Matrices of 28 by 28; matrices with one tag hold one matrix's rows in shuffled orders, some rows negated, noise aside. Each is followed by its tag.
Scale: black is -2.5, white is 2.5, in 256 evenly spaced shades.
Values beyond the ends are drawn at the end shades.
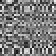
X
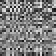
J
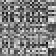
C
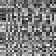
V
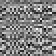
J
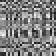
V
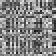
J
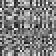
X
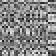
C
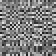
J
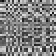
V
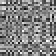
V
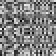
X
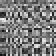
V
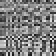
V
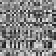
J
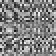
X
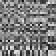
C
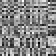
C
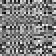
J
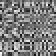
X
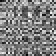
V
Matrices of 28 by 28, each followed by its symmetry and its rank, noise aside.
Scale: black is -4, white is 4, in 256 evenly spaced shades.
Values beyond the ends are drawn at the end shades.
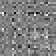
no symmetry, rank four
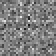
symmetric, rank six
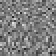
no symmetry, rank six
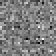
no symmetry, rank six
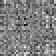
no symmetry, rank six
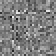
no symmetry, rank five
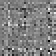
antisymmetric, rank four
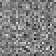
no symmetry, rank six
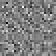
antisymmetric, rank four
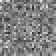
symmetric, rank five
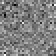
symmetric, rank six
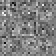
antisymmetric, rank six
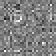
symmetric, rank five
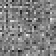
antisymmetric, rank six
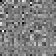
symmetric, rank four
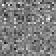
no symmetry, rank six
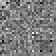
symmetric, rank six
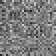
no symmetry, rank six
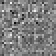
symmetric, rank five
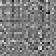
no symmetry, rank six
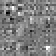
no symmetry, rank four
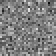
no symmetry, rank six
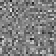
no symmetry, rank five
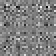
no symmetry, rank four
